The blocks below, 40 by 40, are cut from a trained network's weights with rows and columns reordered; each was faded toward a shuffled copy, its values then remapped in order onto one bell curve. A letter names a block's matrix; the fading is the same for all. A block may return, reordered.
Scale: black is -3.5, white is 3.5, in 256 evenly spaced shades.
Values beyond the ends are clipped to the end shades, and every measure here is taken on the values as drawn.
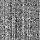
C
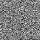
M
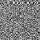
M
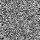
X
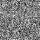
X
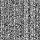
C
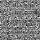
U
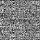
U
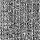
C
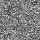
X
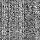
C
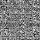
U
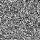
X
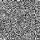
M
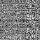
U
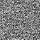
X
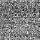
U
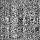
C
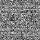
U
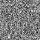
M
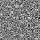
M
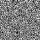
M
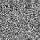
M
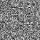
X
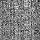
C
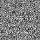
M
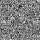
X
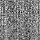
C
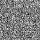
X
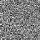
M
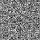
X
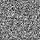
X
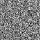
M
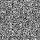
X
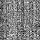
C
